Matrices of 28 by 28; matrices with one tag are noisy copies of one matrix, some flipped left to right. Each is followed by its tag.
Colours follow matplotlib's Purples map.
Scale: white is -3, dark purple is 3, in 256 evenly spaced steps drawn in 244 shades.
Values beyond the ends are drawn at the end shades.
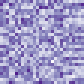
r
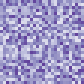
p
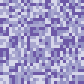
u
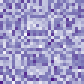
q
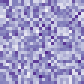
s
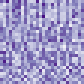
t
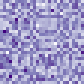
q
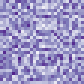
q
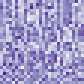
t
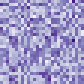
u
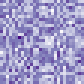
u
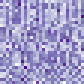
t
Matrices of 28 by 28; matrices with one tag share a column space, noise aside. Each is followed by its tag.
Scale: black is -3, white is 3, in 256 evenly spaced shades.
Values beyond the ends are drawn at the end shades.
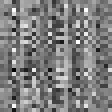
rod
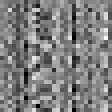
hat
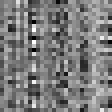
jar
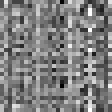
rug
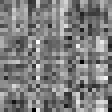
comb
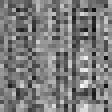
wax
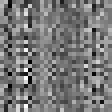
rug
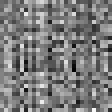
jar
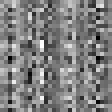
hat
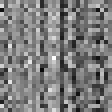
hat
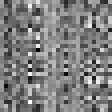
rug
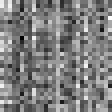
wax
